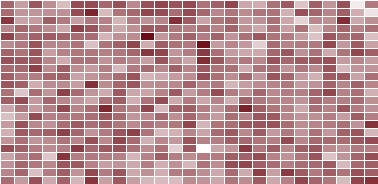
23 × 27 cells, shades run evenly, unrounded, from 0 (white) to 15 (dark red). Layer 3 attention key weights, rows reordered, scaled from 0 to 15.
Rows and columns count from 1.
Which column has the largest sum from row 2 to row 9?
15
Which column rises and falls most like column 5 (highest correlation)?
19
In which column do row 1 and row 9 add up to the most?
3
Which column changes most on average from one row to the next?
11
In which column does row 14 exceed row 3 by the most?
18
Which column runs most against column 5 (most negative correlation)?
12
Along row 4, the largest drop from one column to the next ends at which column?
23
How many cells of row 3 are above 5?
25
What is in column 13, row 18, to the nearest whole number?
6
